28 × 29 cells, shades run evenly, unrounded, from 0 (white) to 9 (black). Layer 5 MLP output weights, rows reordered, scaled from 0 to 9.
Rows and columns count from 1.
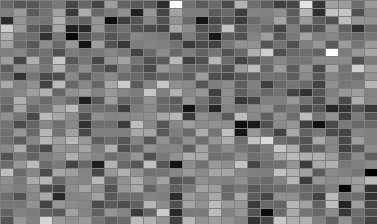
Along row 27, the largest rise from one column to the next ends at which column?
14
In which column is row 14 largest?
15
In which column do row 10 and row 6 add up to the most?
7
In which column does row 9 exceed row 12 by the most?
12
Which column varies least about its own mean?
3
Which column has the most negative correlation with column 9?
8
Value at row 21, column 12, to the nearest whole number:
2
